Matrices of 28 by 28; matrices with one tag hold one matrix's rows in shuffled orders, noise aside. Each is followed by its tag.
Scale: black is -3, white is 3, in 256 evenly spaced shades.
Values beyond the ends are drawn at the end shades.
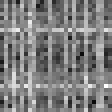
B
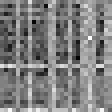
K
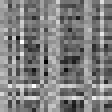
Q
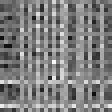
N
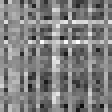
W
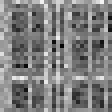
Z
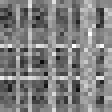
K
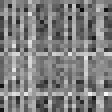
B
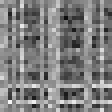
Q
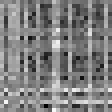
W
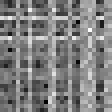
K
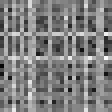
B
